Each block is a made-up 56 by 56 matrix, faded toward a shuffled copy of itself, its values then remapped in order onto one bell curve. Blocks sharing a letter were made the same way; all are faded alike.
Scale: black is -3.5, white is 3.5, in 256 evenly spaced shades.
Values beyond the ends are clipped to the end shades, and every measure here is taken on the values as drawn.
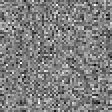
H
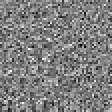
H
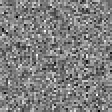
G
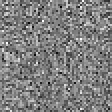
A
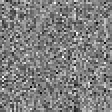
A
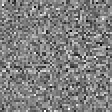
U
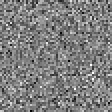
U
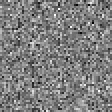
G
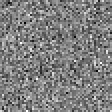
G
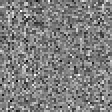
G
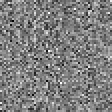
A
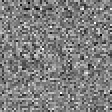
H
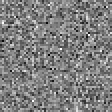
G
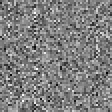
G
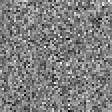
G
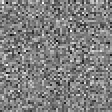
H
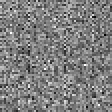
A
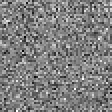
H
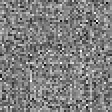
A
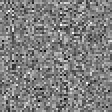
A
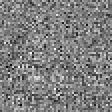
U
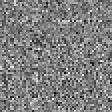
U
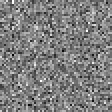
G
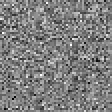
U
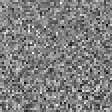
U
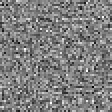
H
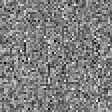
G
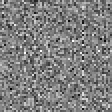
G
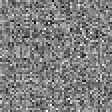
H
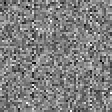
G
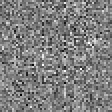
A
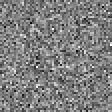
G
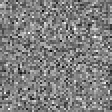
H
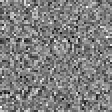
H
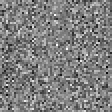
G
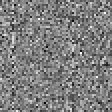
G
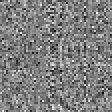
A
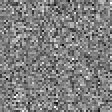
A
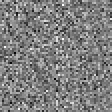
G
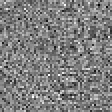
H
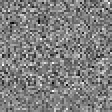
H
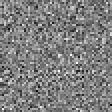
H
